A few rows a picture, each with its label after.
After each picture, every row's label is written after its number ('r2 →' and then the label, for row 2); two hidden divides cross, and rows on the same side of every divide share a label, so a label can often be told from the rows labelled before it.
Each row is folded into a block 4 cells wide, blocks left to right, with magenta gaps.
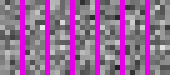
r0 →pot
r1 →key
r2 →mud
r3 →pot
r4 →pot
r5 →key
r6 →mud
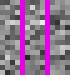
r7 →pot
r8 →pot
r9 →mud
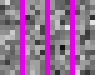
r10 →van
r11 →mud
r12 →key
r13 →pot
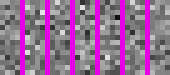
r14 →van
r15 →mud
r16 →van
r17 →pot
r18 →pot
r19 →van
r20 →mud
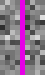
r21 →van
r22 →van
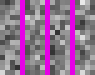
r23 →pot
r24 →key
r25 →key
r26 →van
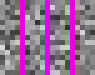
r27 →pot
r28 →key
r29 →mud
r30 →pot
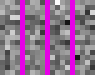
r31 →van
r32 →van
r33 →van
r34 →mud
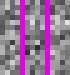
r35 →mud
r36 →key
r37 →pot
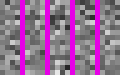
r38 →pot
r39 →mud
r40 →mud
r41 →pot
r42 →pot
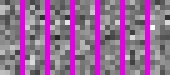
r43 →mud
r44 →pot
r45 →pot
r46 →mud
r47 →pot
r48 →van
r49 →pot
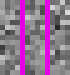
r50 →key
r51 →key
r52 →mud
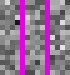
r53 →van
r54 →key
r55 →mud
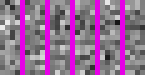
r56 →pot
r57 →key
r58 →mud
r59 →mud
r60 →van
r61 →mud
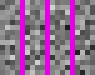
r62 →key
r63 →mud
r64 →mud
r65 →key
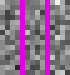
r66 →mud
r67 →key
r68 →van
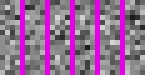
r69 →pot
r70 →key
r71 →pot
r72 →key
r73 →pot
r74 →mud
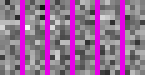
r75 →pot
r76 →pot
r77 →pot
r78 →van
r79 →key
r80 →van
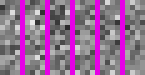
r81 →key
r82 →key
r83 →mud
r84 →mud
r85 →van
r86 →van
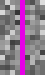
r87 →van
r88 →pot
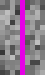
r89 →key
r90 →key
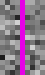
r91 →pot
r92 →van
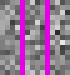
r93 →key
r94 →mud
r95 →key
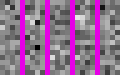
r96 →pot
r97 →key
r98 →van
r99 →key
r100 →key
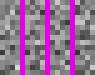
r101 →key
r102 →key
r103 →van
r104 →key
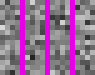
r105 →pot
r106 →van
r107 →mud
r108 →key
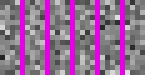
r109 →pot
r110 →pot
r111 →van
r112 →pot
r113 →van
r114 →pot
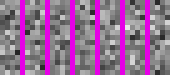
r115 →mud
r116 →mud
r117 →van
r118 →van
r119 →key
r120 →pot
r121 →pot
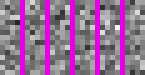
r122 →van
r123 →van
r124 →mud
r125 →key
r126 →key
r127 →key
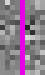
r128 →van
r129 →van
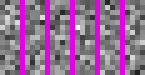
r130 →pot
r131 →van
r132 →van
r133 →pot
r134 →pot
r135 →pot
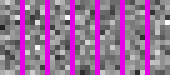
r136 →van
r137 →mud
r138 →van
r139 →key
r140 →mud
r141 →pot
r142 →pot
